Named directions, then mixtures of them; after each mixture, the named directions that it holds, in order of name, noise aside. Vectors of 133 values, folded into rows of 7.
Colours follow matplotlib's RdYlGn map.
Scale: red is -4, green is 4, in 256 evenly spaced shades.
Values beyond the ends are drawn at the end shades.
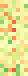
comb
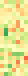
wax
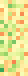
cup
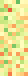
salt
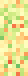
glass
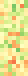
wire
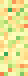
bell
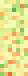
salt, wax, wire.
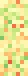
glass.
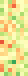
cup, wire.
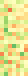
salt, wax.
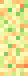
bell, wire.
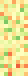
bell, salt, wire.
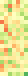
cup, salt.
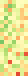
cup, glass, salt.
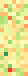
bell, comb, salt.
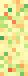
bell, comb, glass.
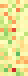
bell, comb, wax.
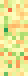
salt, wax.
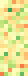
bell.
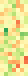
wax, wire.
